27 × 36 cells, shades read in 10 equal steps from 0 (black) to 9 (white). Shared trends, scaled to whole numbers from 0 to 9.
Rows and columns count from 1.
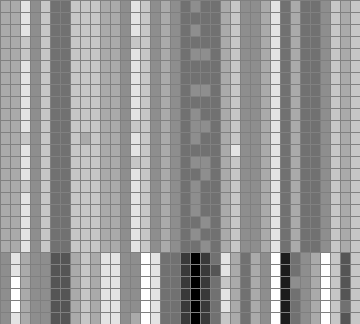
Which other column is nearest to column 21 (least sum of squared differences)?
19
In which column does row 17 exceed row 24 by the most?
20
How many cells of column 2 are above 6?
6
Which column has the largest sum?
28
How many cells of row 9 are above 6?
11
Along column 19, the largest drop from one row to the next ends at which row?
22
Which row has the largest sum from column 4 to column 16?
27
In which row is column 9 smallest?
12
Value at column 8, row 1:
7
